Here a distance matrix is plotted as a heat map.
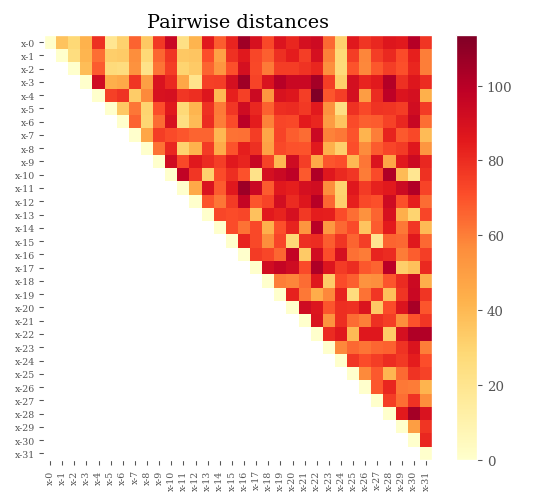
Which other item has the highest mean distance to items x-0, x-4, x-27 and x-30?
x-22
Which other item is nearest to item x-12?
x-3
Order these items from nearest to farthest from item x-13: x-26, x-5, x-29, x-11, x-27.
x-29, x-26, x-27, x-5, x-11
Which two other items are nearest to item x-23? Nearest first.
x-18, x-8
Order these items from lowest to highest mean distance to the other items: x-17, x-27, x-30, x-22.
x-27, x-17, x-30, x-22
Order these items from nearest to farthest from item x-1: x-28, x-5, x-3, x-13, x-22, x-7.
x-5, x-3, x-7, x-13, x-28, x-22
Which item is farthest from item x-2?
x-16
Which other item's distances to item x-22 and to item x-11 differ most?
x-0
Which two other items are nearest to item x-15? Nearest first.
x-27, x-20
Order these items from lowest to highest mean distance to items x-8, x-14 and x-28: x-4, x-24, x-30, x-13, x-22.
x-24, x-4, x-22, x-13, x-30
